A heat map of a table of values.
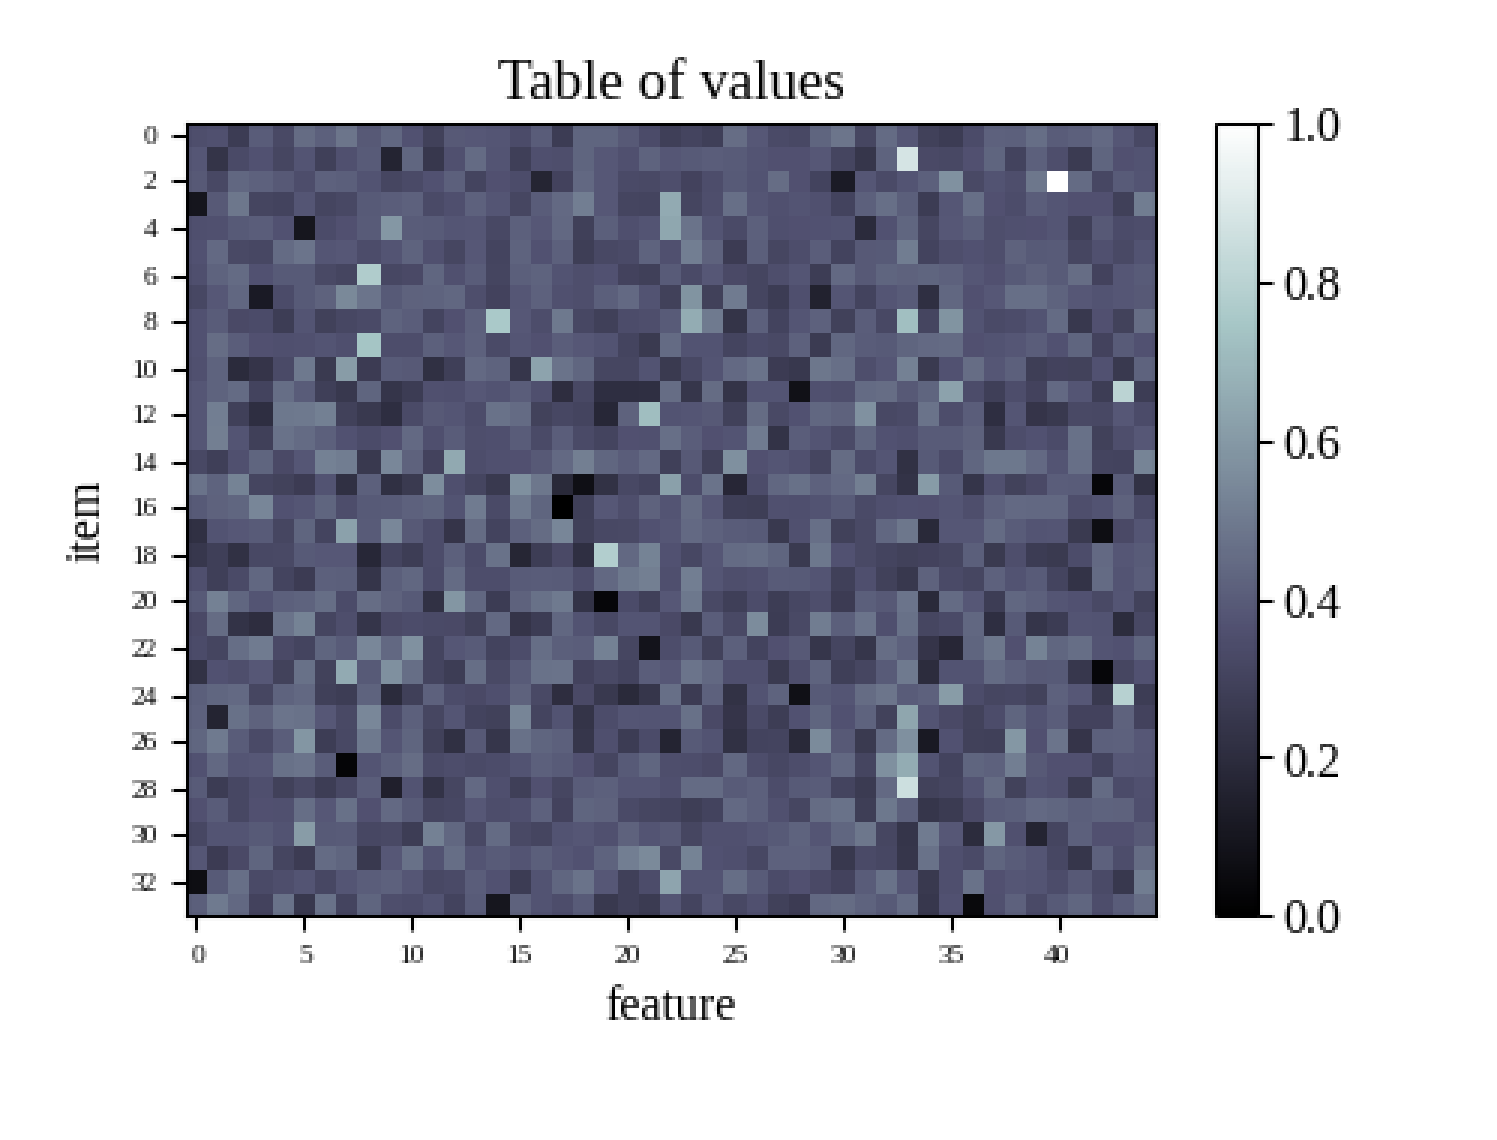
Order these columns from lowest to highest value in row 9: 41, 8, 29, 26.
29, 26, 41, 8
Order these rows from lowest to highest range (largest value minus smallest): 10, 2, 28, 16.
10, 16, 28, 2
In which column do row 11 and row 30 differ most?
43
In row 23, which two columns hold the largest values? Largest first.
7, 9
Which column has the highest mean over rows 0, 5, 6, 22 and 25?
8
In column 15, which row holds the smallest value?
18
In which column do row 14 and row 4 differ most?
22
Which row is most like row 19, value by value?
31
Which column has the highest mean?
33
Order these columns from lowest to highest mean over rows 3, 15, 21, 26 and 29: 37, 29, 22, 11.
37, 11, 22, 29
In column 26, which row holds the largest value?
21
